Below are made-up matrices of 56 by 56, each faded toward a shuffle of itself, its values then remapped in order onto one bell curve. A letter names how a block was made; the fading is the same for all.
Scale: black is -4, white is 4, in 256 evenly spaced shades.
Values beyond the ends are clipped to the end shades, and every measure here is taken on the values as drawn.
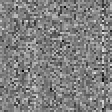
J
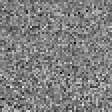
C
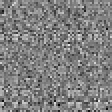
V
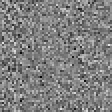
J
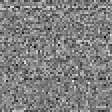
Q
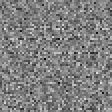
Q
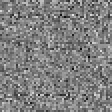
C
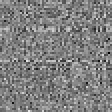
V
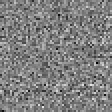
C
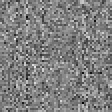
J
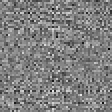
V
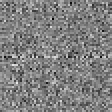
Q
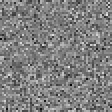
C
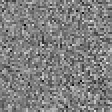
J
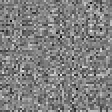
V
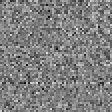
Q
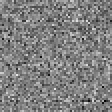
C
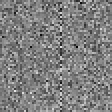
J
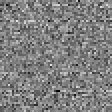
Q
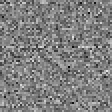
Q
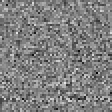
C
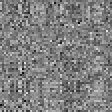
V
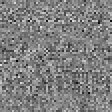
Q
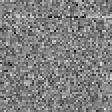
C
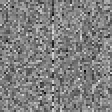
J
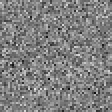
C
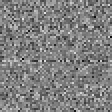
Q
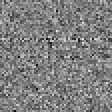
C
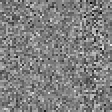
J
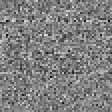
C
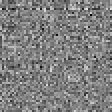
V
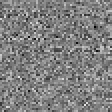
Q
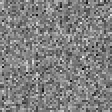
J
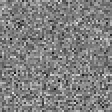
Q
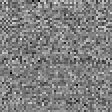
V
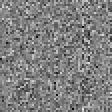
J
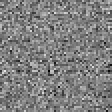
Q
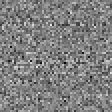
C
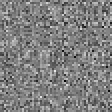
V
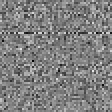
V
